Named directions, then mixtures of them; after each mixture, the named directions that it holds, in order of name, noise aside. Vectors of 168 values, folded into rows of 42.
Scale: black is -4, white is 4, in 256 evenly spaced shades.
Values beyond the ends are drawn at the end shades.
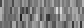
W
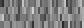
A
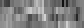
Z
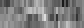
Z.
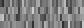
A.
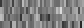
A, W.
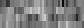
Z.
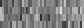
A, W.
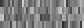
A, W.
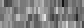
A, Z.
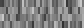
A.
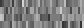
A, W.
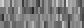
A, Z.
